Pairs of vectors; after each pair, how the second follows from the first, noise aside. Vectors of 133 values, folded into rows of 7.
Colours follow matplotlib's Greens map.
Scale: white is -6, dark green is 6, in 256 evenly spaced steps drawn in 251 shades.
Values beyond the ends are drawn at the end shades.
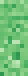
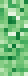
reversed, scaled up.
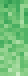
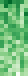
scaled up.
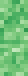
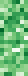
scaled up.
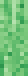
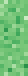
wrapped around, negated, partly zeroed.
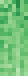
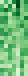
scaled up.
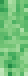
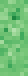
wrapped around, partly zeroed.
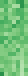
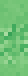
wrapped around, partly zeroed.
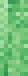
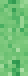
wrapped around, negated, partly zeroed.
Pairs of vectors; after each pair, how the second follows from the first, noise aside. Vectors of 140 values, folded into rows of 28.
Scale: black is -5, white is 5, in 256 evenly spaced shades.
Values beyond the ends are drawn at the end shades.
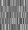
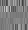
reversed, negated, partly zeroed.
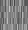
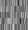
wrapped around, negated.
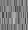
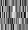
reversed, scaled up.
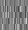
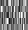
reversed, scaled up.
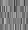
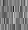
wrapped around, negated.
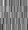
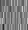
wrapped around, negated.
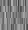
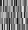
reversed, scaled up.
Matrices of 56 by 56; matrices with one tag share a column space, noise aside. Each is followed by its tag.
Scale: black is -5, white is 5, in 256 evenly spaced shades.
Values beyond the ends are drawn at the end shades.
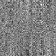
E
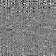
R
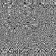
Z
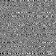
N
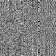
E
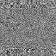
Z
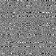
N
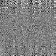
R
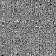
E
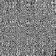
E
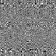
Z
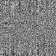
E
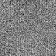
E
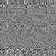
Z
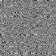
N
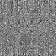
E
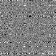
N
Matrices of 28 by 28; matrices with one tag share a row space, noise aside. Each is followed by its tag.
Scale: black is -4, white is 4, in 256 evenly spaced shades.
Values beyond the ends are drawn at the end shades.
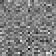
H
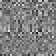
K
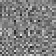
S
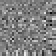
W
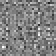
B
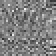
W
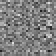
H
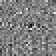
S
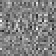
K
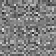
B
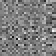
W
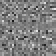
W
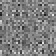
K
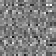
W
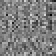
W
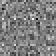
B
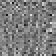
W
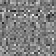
B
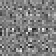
S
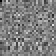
K
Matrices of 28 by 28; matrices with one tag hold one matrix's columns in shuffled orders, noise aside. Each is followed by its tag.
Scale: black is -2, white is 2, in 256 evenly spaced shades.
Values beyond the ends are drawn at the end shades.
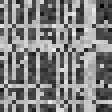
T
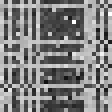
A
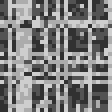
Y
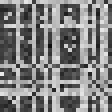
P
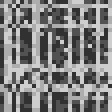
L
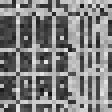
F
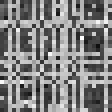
Y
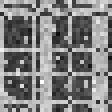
F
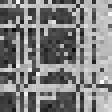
L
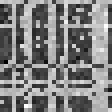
P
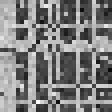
T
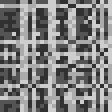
A
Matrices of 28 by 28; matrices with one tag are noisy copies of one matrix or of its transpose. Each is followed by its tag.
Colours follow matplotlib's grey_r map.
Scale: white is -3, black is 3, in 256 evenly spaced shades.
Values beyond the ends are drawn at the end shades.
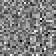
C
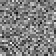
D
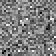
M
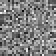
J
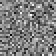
D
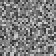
C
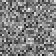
M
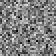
M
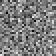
C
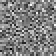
D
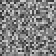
C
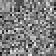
J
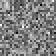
J
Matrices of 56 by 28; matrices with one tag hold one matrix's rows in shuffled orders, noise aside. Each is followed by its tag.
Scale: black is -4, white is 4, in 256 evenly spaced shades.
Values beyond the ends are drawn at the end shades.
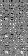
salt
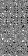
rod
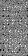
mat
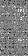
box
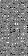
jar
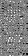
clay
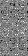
jar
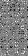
jar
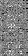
clay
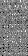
mat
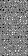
mat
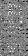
clay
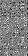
jar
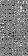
box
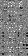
clay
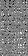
box
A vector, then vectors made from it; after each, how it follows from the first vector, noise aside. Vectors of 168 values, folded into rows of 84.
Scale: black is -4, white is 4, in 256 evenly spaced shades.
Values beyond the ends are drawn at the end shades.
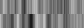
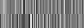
sign-scrambled.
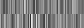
sign-scrambled.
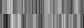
wrapped around.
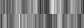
reversed, negated.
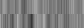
shrunk.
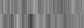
shrunk.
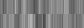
negated, shrunk.
